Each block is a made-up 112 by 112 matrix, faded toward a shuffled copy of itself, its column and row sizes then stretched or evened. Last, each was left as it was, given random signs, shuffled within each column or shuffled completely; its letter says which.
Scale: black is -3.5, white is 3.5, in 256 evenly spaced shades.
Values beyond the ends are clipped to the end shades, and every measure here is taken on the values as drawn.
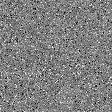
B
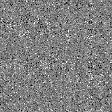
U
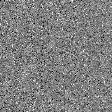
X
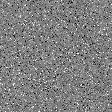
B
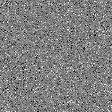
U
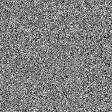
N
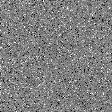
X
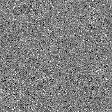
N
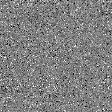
N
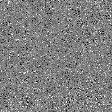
N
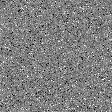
B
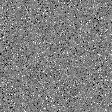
X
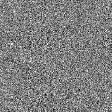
U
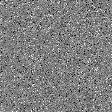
X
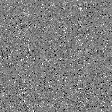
U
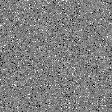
U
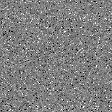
U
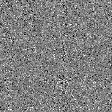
U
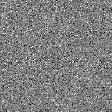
U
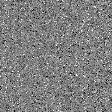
X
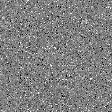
N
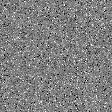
X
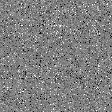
N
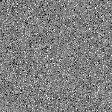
X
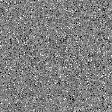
U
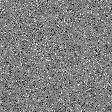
B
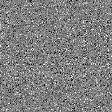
U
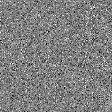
U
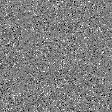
N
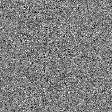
N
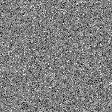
X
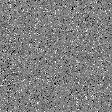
X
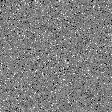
B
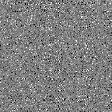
U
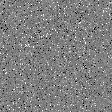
X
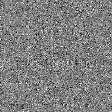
U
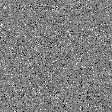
N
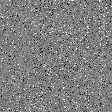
X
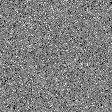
B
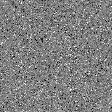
X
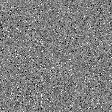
X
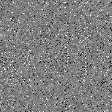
N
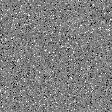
X
